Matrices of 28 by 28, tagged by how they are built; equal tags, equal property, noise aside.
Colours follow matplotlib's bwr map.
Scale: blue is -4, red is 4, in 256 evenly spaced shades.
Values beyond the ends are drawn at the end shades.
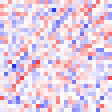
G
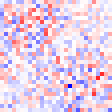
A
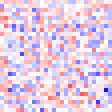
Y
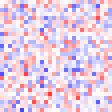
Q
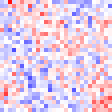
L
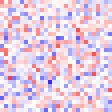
Q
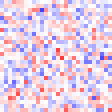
Q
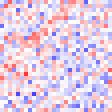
G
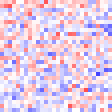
Y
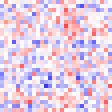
Y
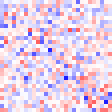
A
